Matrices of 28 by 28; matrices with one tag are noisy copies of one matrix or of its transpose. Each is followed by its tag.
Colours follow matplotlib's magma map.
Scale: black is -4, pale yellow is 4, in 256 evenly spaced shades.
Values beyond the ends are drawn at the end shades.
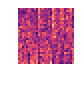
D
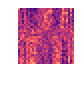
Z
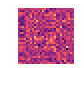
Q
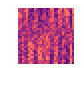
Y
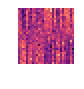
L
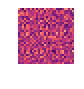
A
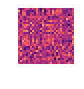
Q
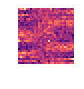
Z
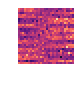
Y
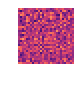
Q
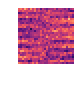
Y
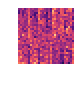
D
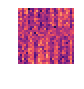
Y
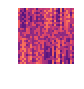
L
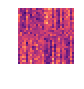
L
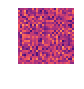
Q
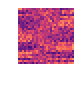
Z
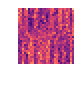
Y
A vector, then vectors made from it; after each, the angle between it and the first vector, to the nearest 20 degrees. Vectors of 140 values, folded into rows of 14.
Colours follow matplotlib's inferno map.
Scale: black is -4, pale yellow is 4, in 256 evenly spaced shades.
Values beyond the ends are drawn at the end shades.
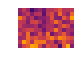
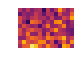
40 degrees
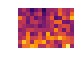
20 degrees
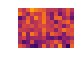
160 degrees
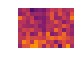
20 degrees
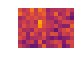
140 degrees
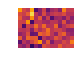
100 degrees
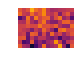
160 degrees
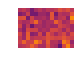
40 degrees
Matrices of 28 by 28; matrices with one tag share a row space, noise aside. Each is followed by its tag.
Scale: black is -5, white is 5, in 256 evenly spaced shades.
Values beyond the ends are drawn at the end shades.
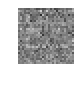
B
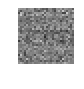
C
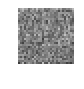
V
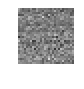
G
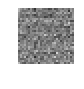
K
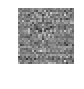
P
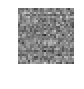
K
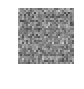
V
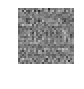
V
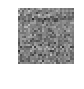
P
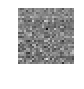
G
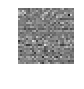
G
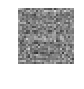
K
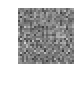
C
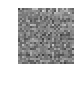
B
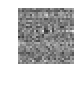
G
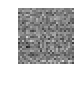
B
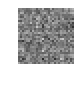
G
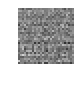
V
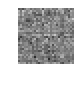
G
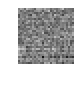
G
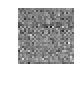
V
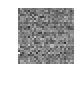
P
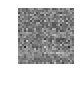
C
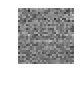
K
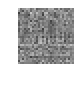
P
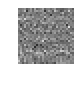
C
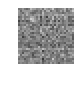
B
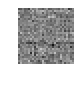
P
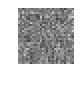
B
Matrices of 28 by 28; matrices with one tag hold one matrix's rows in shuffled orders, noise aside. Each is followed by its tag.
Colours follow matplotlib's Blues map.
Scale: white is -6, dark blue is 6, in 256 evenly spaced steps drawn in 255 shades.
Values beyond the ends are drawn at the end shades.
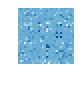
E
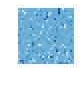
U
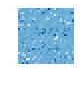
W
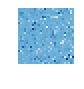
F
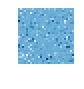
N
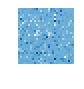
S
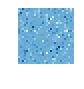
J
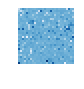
N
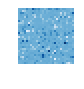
W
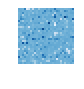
W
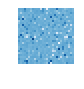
J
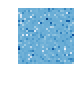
N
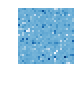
W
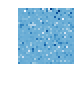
U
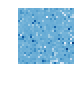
F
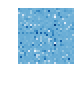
S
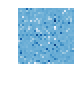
S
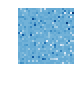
F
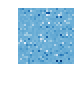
E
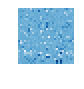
E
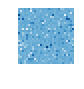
N
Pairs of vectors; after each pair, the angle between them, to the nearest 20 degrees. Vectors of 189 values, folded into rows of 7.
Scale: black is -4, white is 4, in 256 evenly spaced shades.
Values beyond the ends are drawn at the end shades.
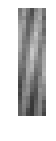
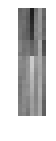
80 degrees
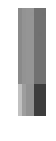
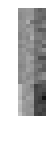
20 degrees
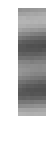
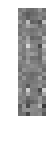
100 degrees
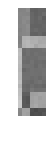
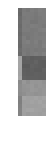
80 degrees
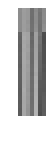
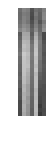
20 degrees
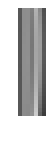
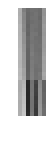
120 degrees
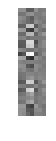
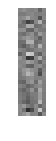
60 degrees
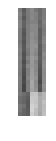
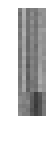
140 degrees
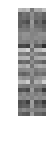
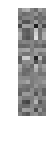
60 degrees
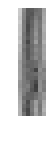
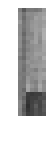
80 degrees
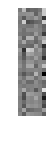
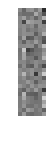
160 degrees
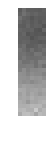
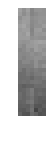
160 degrees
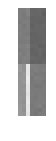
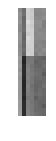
100 degrees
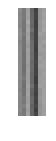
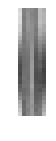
80 degrees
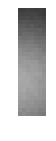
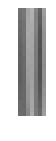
100 degrees
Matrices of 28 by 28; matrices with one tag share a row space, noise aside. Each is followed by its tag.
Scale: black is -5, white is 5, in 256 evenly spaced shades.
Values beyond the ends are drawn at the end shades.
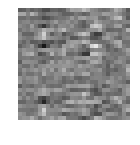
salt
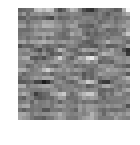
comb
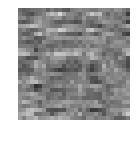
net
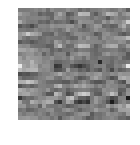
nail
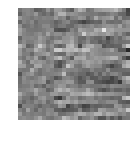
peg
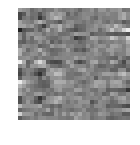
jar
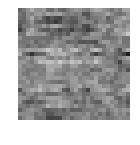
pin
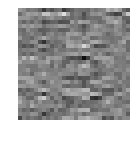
salt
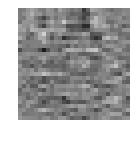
salt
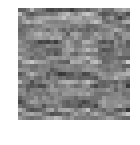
pin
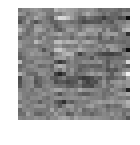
peg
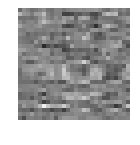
salt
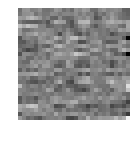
nail
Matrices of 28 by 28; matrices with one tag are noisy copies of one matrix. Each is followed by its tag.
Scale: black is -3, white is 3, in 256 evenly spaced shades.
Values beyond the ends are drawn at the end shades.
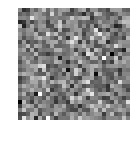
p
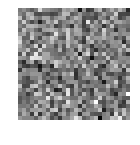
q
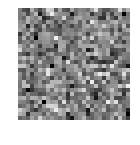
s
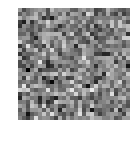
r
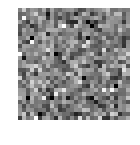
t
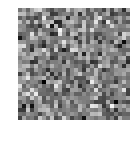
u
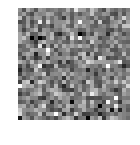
r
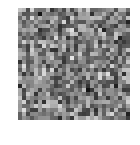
s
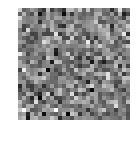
s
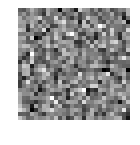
s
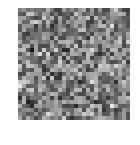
u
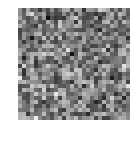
t
